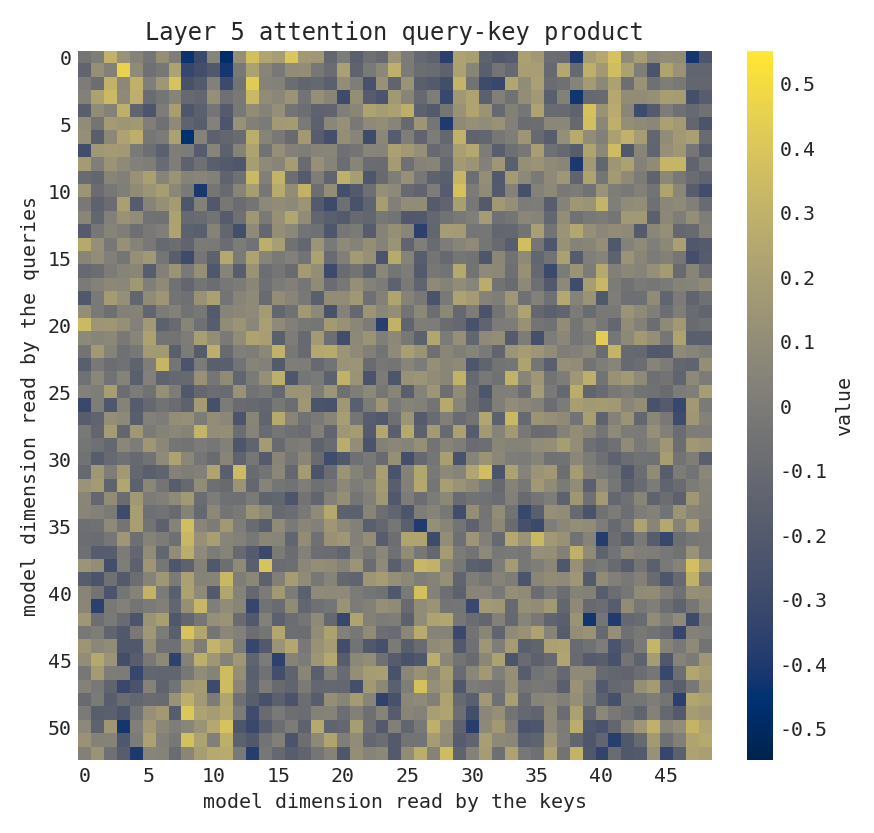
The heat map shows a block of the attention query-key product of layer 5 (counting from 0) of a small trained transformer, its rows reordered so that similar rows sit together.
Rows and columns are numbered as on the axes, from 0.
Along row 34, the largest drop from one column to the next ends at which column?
20
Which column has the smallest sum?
22
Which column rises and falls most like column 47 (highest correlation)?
48
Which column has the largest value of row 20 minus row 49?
24
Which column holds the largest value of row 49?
8
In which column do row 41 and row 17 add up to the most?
31
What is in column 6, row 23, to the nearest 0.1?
0.3
